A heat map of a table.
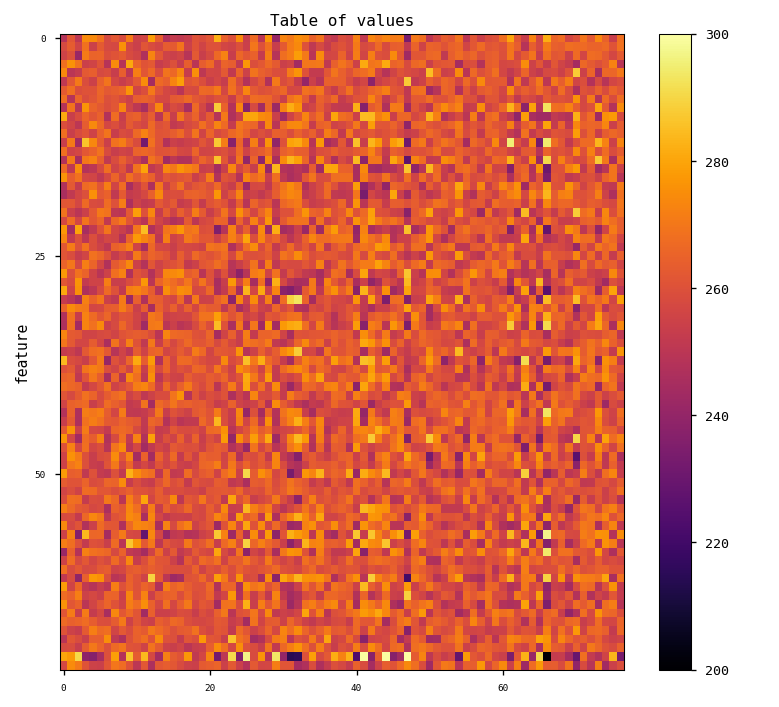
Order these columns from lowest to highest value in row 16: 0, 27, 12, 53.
53, 12, 27, 0
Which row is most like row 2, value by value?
70
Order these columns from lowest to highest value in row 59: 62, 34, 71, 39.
34, 39, 71, 62
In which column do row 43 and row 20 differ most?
63
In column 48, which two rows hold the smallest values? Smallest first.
15, 22
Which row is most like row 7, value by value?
13
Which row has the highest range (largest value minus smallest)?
71
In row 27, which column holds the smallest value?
24
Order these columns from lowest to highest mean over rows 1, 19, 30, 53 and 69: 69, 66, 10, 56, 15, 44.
44, 56, 10, 15, 69, 66
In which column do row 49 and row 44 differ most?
32
